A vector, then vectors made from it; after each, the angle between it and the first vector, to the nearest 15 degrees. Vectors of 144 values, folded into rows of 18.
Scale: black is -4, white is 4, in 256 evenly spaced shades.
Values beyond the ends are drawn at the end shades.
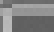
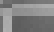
15 degrees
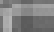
15 degrees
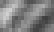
60 degrees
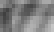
135 degrees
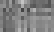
120 degrees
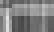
30 degrees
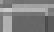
30 degrees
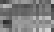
135 degrees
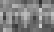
60 degrees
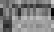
135 degrees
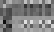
135 degrees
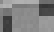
135 degrees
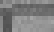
165 degrees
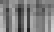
105 degrees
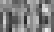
90 degrees
